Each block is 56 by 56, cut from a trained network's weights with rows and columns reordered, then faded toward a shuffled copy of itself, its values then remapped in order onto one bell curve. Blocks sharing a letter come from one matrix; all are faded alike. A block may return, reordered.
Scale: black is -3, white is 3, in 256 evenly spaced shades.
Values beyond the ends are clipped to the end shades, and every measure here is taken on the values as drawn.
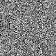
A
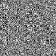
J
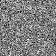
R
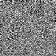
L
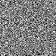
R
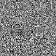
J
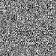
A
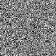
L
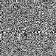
L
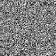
L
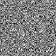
L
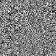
J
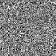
A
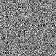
R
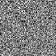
L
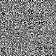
J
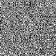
J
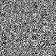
L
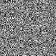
A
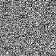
L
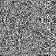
L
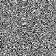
R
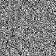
A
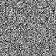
R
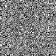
J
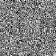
A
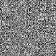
L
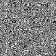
J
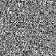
J
